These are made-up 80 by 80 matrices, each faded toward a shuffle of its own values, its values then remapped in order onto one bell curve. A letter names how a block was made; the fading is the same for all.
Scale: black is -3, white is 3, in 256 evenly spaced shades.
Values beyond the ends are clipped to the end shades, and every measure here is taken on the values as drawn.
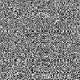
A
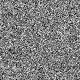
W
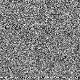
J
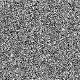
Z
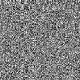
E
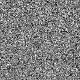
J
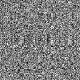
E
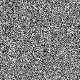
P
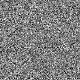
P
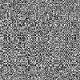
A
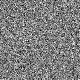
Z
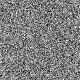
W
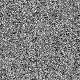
Z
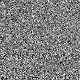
P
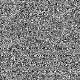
J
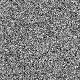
W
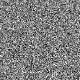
P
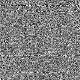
J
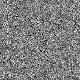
Z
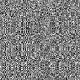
A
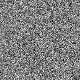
Z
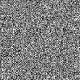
E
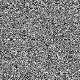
J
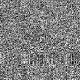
E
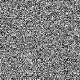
E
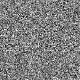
P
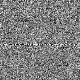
J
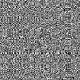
A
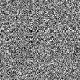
E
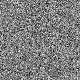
Z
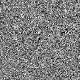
P
